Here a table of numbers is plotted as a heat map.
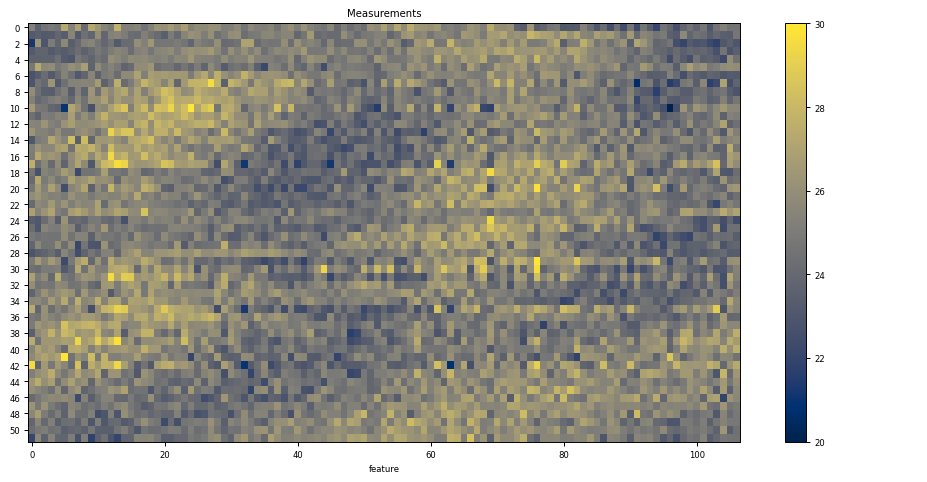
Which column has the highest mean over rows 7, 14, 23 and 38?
17
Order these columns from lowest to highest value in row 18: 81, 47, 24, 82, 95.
95, 82, 24, 81, 47
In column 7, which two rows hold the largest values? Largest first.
39, 42
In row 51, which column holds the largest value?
66
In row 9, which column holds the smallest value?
91
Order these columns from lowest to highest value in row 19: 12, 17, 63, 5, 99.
99, 5, 12, 17, 63
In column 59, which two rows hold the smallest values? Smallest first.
13, 31
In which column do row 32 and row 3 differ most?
72
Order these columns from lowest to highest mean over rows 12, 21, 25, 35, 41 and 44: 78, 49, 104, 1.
49, 104, 1, 78
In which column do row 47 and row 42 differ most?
63
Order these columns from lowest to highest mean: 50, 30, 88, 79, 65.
50, 88, 30, 79, 65
